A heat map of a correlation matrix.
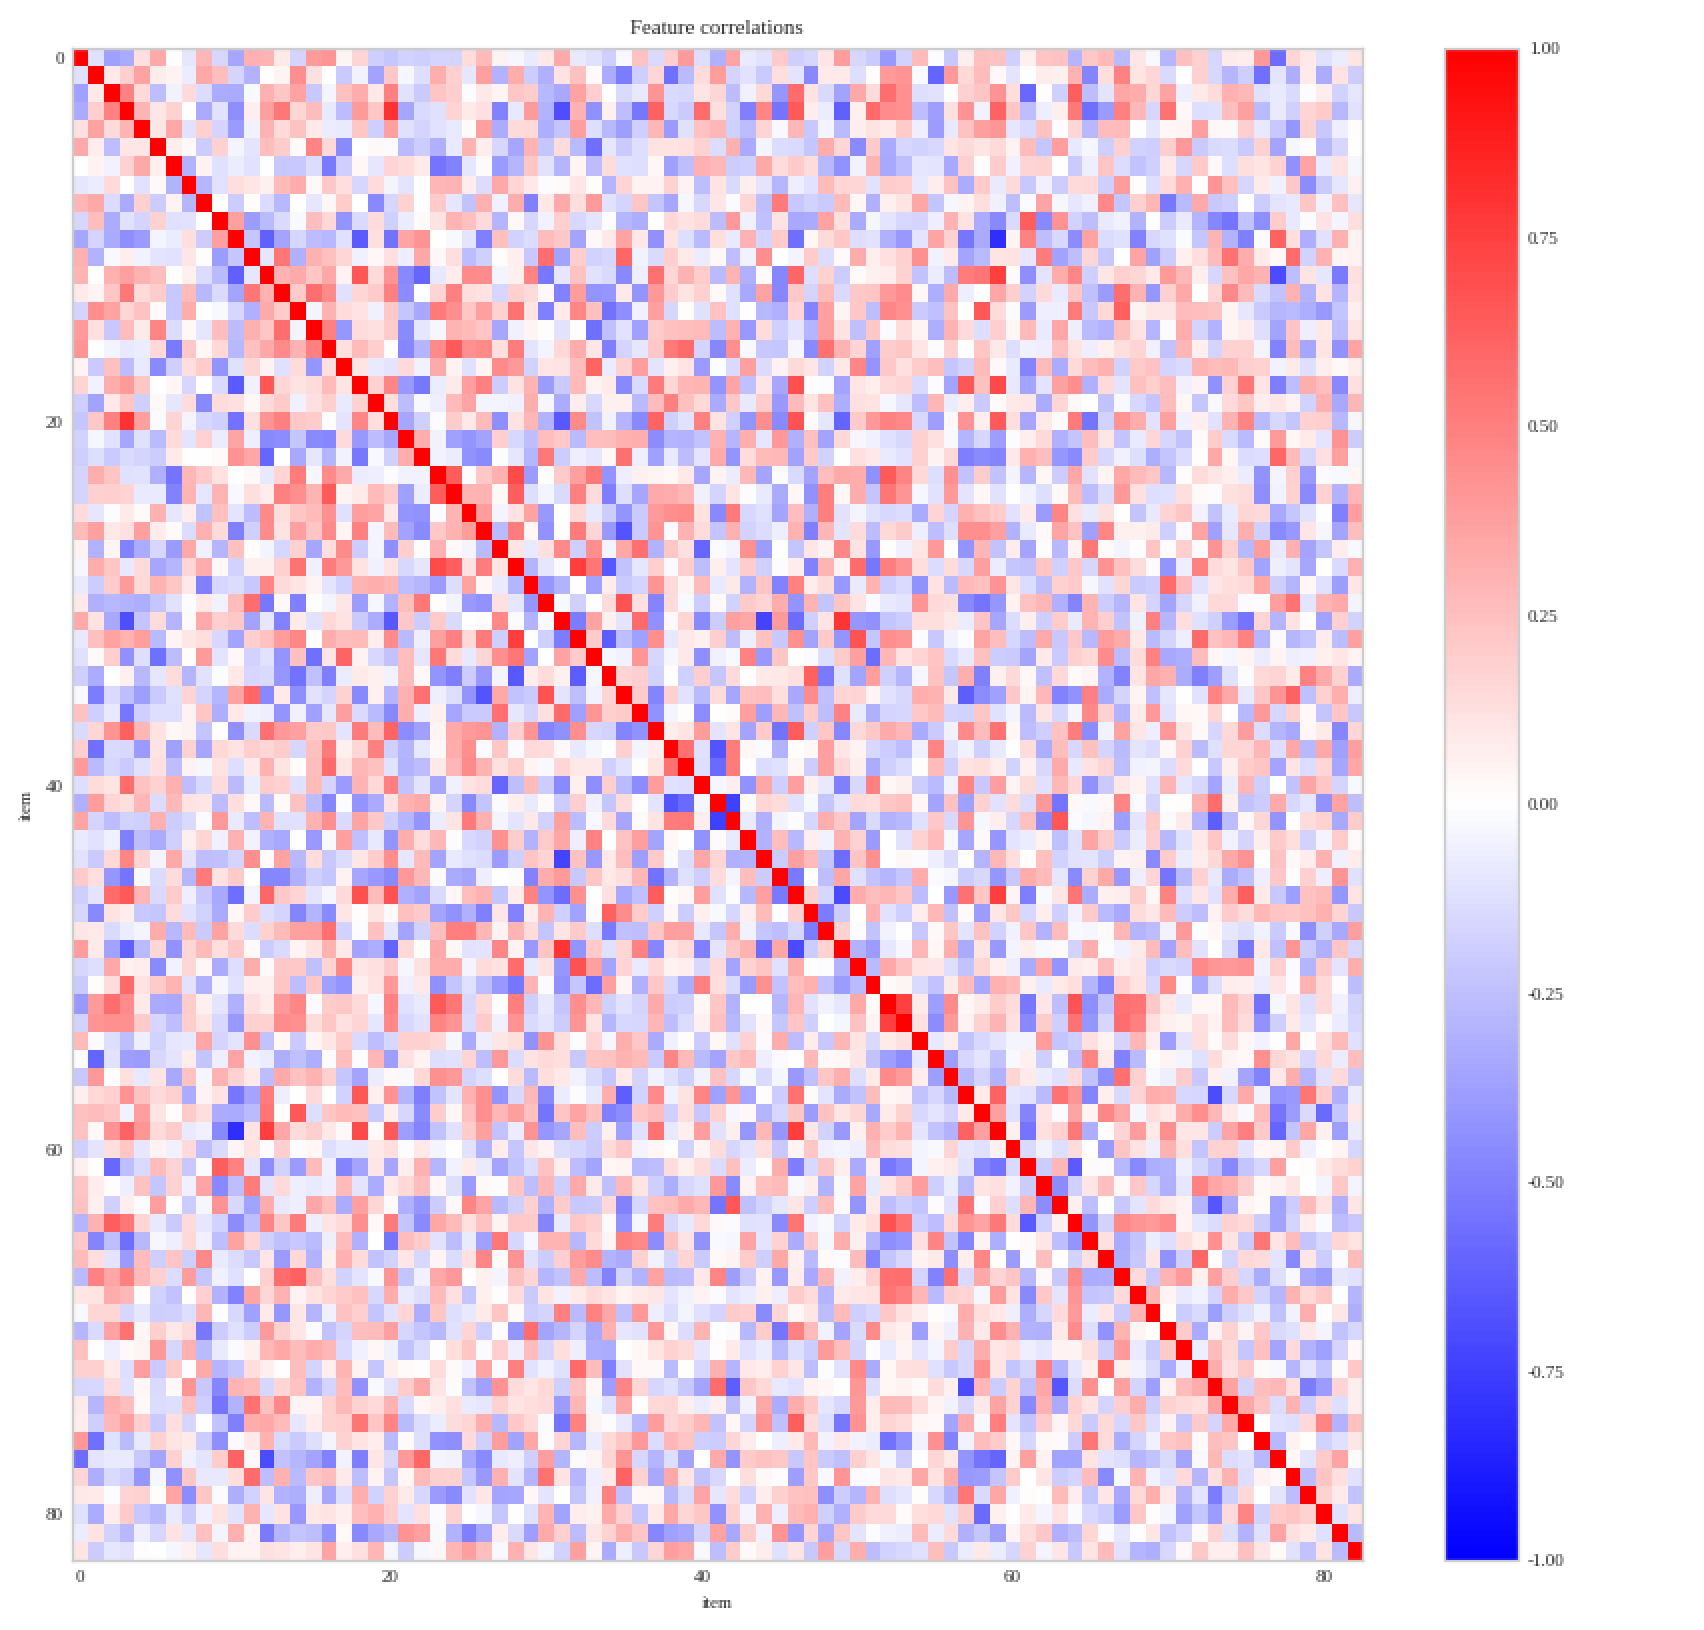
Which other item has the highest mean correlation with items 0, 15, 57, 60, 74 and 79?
59
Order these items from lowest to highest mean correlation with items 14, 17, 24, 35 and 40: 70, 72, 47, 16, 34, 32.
34, 47, 70, 72, 16, 32
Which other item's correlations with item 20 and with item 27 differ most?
3
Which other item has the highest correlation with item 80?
75
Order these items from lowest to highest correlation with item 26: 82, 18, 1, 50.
50, 82, 1, 18
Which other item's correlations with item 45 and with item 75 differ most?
46
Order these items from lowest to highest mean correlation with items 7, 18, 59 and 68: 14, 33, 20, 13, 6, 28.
6, 33, 28, 14, 13, 20
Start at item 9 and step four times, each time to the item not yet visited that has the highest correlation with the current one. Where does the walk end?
22
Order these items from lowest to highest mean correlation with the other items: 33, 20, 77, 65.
77, 65, 33, 20
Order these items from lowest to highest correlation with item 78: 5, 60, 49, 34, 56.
5, 34, 60, 56, 49
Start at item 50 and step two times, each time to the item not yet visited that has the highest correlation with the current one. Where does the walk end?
28
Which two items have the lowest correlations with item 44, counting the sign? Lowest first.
31, 49
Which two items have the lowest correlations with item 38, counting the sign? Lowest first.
41, 1
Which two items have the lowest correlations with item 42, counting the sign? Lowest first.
41, 73
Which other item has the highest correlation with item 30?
35
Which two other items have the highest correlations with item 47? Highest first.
34, 35
